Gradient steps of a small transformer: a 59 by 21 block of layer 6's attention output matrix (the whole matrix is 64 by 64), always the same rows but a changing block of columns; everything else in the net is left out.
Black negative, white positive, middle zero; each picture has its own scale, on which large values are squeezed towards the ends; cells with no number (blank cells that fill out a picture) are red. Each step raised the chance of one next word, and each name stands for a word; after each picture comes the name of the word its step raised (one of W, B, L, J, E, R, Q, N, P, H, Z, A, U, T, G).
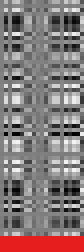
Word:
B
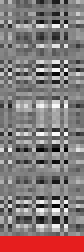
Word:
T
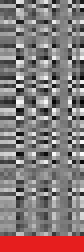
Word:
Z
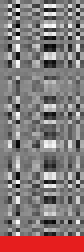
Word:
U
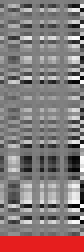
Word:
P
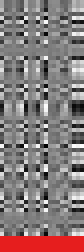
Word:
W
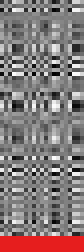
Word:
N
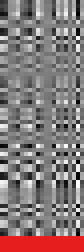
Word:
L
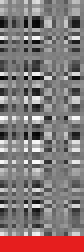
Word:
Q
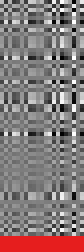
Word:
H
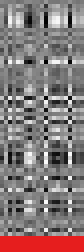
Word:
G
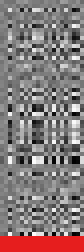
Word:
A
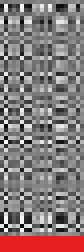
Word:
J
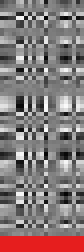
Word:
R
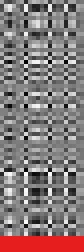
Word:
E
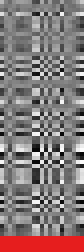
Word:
T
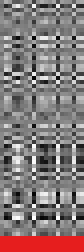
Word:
P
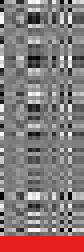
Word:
H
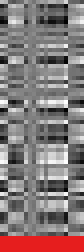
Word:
G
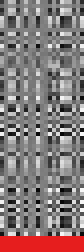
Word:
B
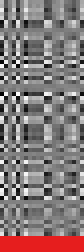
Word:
E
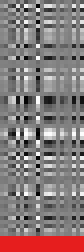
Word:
Z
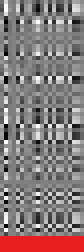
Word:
J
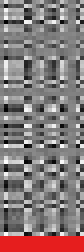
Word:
W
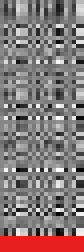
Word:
L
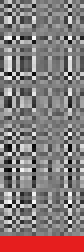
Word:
P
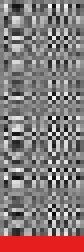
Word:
L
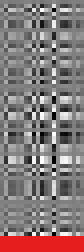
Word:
A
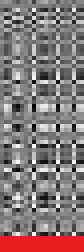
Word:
W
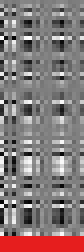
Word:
Q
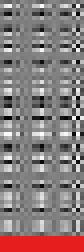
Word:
Z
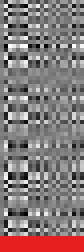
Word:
U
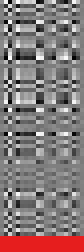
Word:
H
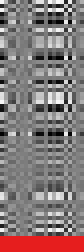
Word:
H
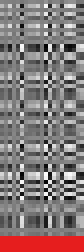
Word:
U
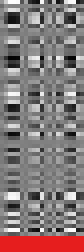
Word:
H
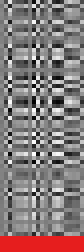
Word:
Z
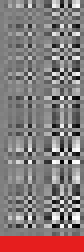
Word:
T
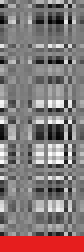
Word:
G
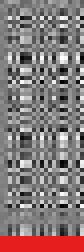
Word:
R
